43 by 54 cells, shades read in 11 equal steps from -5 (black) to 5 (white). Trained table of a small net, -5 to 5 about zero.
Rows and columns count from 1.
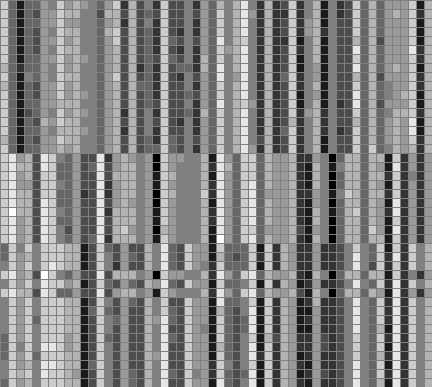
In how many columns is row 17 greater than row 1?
10
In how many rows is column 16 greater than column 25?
21
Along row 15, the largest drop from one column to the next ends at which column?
53
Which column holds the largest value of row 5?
28
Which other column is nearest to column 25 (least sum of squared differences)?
36
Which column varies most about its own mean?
3
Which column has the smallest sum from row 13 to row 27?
20
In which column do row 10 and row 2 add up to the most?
31
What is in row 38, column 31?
0
